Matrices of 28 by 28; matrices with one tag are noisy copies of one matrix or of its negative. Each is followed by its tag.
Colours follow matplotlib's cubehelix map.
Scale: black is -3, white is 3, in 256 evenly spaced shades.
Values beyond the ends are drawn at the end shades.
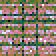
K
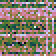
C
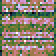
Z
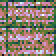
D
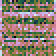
Z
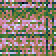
C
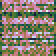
Z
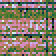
C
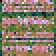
Z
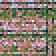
C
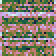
Z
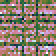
K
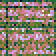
D
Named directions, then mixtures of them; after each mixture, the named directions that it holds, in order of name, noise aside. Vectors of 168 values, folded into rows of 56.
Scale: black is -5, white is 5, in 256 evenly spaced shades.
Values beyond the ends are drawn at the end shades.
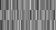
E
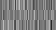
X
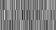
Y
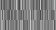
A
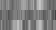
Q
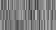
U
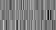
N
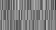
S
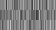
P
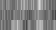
Q.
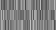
A.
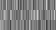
E, P, S.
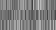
P, Q.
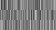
A, U.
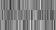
A, N, Q.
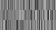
N, U.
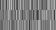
E, P, Y.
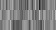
P, Q, U.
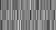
E.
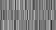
X.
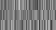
U, X.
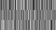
A, X.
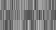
Q, U, Y.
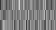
E, S, X.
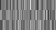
E, N.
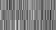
N, U.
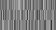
S, X, Y.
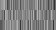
A, U, Y.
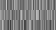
P.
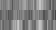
Q.
